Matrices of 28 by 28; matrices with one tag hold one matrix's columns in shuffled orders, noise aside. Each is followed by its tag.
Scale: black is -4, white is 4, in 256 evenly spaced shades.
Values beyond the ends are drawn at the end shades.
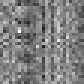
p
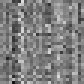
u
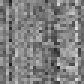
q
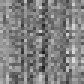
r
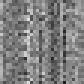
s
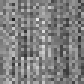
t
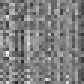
s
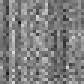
s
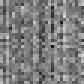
p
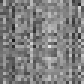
p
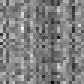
p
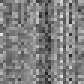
u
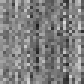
r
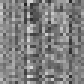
u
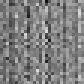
p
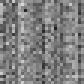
u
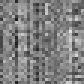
s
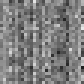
q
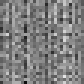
u
